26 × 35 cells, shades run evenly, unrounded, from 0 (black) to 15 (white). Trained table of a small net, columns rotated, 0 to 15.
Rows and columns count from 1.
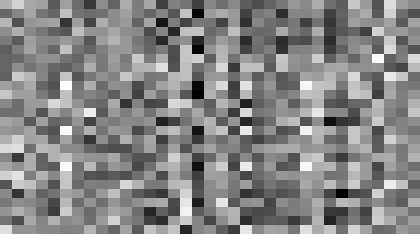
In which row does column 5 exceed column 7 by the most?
12
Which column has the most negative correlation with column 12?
1
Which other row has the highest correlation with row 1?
16
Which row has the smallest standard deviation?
17
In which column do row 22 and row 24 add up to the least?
29
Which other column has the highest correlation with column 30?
28
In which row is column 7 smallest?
9
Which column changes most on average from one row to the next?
21
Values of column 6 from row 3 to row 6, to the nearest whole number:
3 5 9 11
